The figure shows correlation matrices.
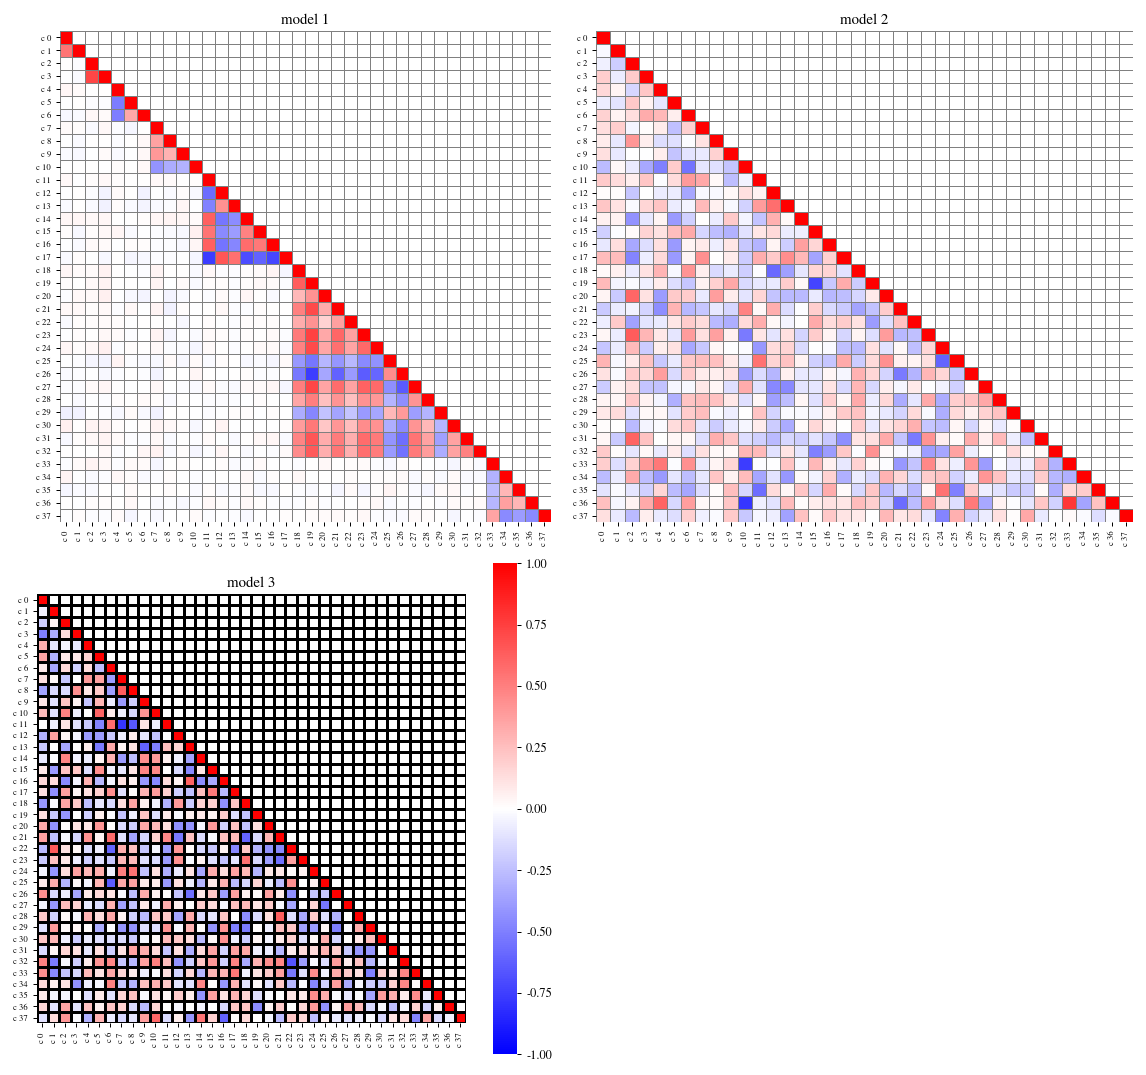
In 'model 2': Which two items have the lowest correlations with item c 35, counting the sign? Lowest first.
c 11, c 25
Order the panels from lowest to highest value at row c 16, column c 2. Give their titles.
model 3, model 2, model 1
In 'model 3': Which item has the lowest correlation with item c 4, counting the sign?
c 12
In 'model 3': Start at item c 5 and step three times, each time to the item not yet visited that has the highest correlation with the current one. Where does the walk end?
c 14
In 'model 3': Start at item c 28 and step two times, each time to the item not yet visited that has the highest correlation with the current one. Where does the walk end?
c 6
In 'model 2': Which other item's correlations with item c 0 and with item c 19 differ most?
c 15
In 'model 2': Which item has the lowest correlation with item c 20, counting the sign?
c 4
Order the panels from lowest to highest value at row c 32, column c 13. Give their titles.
model 3, model 1, model 2
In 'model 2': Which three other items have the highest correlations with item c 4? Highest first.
c 36, c 33, c 26
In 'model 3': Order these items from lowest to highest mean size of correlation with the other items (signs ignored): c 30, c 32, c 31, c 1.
c 30, c 31, c 1, c 32
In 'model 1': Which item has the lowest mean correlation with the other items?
c 26
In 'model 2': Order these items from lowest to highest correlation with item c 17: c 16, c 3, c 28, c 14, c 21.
c 21, c 3, c 28, c 16, c 14
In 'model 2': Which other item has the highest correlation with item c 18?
c 6
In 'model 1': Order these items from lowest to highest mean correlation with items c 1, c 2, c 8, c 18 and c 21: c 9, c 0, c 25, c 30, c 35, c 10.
c 25, c 10, c 35, c 9, c 0, c 30
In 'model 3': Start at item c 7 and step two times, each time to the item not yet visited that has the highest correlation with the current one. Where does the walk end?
c 24
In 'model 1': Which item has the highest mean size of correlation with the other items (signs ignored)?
c 19
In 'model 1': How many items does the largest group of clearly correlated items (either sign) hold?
15
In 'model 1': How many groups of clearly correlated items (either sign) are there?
7
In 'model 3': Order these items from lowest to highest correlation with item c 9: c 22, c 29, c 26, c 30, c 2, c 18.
c 22, c 29, c 30, c 18, c 2, c 26
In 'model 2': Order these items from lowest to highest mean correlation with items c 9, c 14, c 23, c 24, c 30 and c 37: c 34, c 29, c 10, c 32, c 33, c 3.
c 10, c 32, c 29, c 3, c 34, c 33
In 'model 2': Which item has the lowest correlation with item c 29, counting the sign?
c 24
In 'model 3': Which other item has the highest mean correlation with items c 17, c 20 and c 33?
c 32
